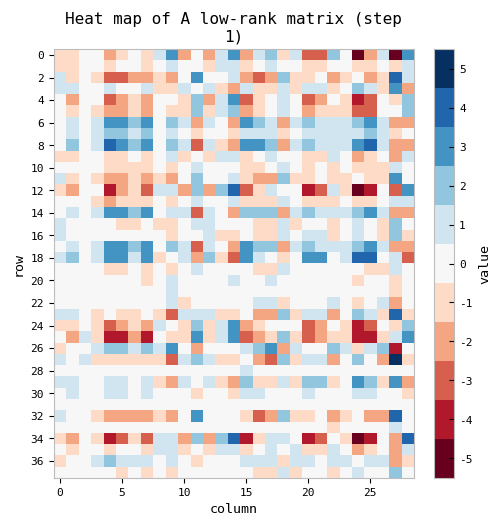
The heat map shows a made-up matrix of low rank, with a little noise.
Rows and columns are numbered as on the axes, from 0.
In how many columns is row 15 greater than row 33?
6
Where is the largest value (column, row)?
27, 27
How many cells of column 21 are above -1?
27
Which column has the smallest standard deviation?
2
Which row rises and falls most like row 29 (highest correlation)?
3
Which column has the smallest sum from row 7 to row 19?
28
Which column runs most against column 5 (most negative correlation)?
11
